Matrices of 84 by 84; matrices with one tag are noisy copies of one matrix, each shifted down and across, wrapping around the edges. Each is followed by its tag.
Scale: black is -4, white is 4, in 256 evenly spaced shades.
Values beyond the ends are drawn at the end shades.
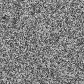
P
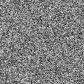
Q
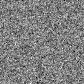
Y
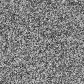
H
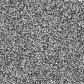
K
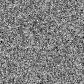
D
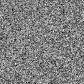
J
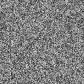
D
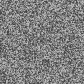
Q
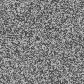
K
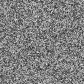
K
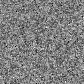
D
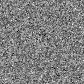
Y
